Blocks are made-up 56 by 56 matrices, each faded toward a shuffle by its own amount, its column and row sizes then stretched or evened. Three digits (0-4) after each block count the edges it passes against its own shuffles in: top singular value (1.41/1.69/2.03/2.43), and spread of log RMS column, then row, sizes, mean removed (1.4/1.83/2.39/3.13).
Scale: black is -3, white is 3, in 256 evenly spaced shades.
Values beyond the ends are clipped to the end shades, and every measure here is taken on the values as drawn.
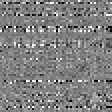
3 1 4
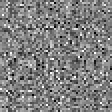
3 1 0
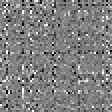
3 3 2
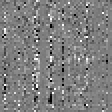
1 4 0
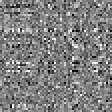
3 2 2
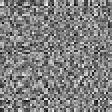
4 1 2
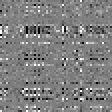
4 3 4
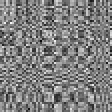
4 2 0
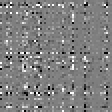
2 4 4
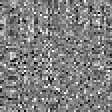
2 1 0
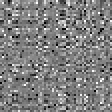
4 2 2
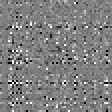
3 3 3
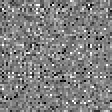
2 0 2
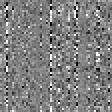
3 4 0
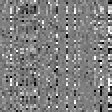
4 4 0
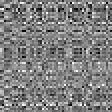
4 1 3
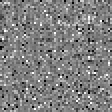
2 1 1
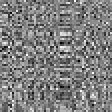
4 2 2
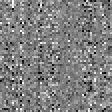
0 3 2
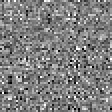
1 2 3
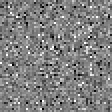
0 2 2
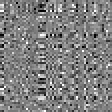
4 3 2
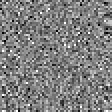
3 1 0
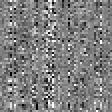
3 4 0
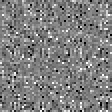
3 1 0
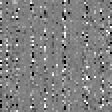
0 4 0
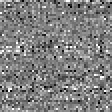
2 0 3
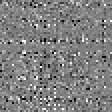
1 2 3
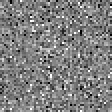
1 1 0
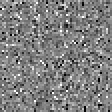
0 2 0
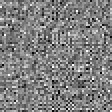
3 1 1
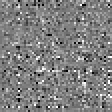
0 2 3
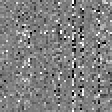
1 4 1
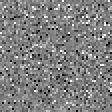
1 0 1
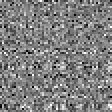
3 0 3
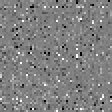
0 2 1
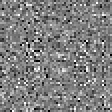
3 1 1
